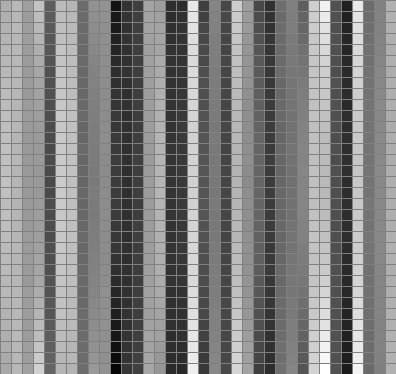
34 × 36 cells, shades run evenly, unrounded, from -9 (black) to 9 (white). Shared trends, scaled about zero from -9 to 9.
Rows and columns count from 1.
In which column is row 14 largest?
18
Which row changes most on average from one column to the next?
34
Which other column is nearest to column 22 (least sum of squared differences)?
29
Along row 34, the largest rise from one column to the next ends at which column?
33
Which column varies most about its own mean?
30
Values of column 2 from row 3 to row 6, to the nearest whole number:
4 4 4 4
